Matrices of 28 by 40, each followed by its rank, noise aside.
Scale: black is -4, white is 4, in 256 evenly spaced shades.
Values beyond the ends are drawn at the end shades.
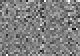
six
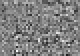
six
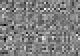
five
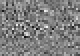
five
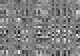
three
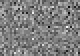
six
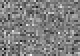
five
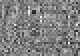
six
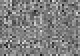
four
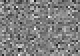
six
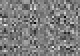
five
